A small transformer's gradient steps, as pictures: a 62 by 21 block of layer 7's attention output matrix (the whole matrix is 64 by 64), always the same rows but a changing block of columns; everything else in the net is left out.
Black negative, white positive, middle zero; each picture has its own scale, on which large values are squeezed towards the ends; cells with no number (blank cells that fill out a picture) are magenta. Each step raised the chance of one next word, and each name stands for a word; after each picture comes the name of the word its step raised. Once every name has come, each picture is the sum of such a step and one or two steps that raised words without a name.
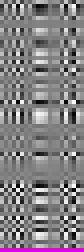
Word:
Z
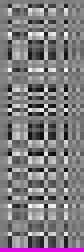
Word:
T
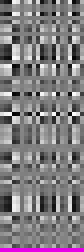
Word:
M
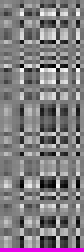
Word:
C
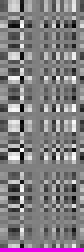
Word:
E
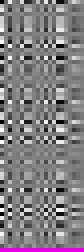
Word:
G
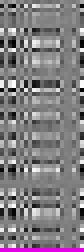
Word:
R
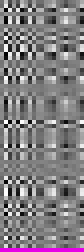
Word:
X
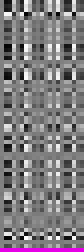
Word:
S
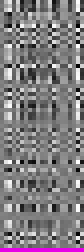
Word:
S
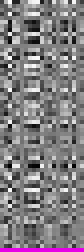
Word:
M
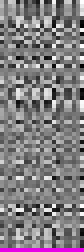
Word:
G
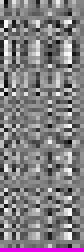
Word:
R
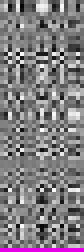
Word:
Z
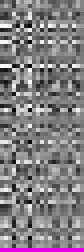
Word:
C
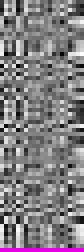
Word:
X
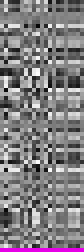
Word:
R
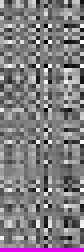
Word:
C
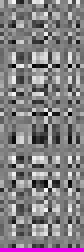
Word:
M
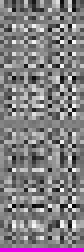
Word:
T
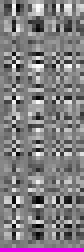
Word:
Z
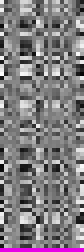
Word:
X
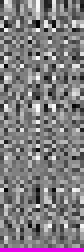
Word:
E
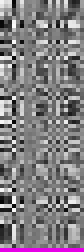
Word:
G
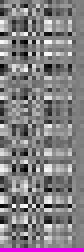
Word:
T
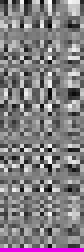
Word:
E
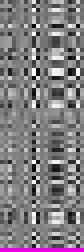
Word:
X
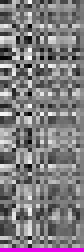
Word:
M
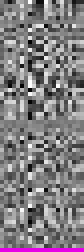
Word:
R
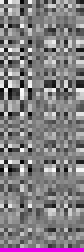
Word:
R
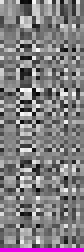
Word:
G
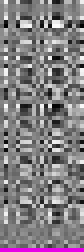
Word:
E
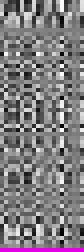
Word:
S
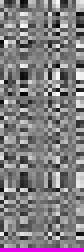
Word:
S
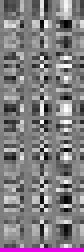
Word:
E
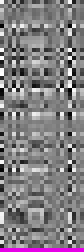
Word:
R
